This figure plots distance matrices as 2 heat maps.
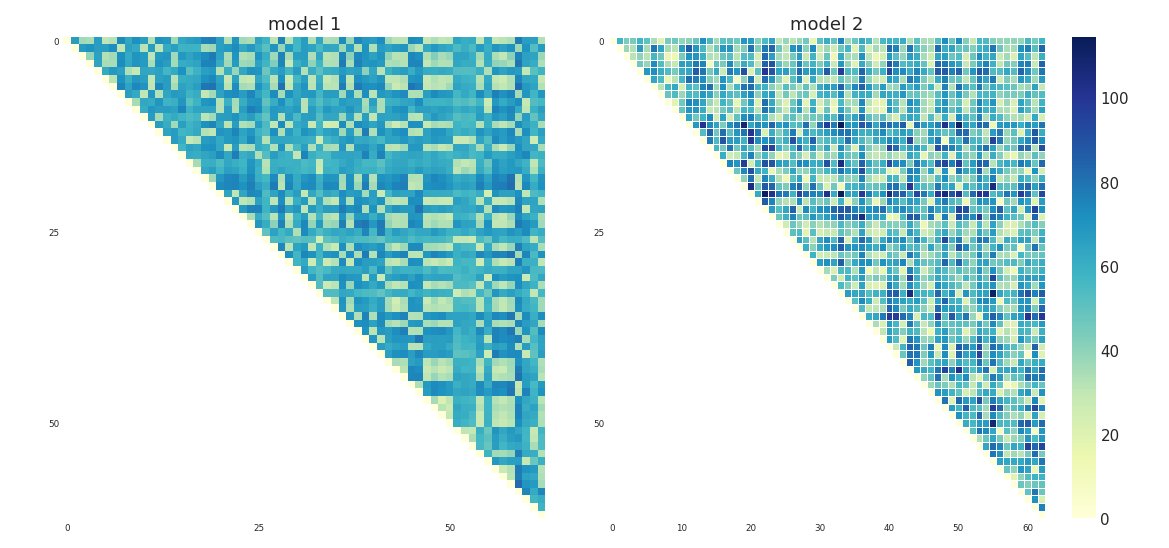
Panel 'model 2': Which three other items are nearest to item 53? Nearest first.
36, 44, 52
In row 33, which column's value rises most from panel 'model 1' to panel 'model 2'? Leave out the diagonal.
16
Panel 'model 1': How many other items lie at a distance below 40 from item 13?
8
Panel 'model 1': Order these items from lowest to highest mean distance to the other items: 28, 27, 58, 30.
27, 58, 30, 28
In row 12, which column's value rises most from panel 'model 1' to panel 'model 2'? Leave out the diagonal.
19
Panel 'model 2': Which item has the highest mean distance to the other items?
20
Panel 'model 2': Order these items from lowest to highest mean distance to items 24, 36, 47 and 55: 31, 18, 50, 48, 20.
18, 31, 48, 50, 20
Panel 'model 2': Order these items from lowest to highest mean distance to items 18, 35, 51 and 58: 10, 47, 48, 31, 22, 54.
31, 10, 54, 47, 48, 22
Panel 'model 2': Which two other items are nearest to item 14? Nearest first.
3, 35
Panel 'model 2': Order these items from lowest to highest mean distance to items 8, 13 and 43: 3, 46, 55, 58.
58, 46, 3, 55
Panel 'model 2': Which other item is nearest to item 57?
45
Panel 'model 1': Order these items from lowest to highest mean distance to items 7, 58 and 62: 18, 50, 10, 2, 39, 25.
50, 2, 10, 18, 25, 39
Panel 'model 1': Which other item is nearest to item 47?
49
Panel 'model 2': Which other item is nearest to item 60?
41
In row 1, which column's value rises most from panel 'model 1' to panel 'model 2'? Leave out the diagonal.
40
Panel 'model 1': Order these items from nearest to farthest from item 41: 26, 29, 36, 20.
20, 26, 29, 36
